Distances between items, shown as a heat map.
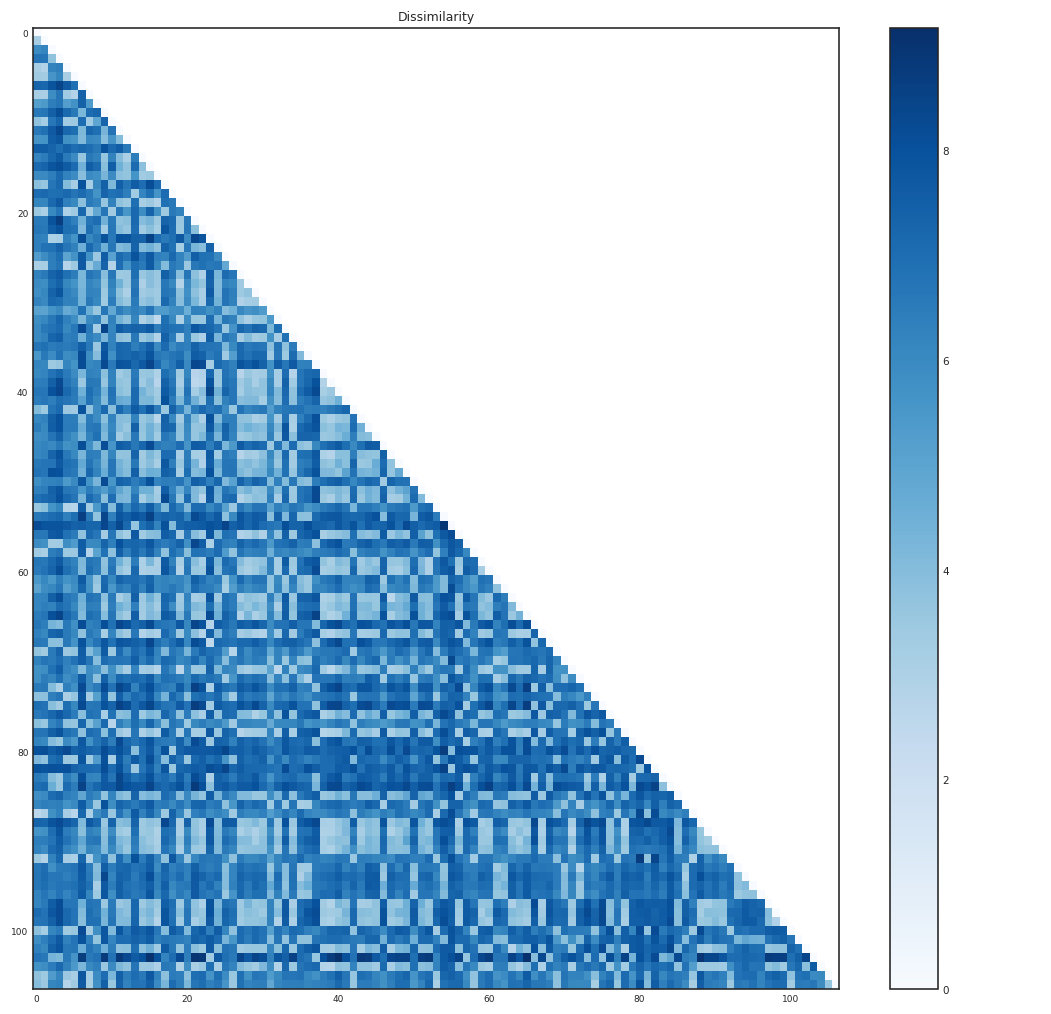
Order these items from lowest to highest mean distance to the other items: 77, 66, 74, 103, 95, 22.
22, 77, 74, 95, 66, 103
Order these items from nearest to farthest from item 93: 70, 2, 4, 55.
70, 2, 4, 55
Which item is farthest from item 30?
103
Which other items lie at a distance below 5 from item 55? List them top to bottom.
13, 18, 80, 82
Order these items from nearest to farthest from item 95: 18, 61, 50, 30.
61, 50, 18, 30
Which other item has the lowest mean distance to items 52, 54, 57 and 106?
31
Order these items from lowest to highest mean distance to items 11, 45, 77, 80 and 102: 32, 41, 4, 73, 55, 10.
32, 41, 10, 4, 55, 73
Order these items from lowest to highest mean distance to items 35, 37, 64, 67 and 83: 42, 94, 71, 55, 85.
71, 85, 94, 42, 55
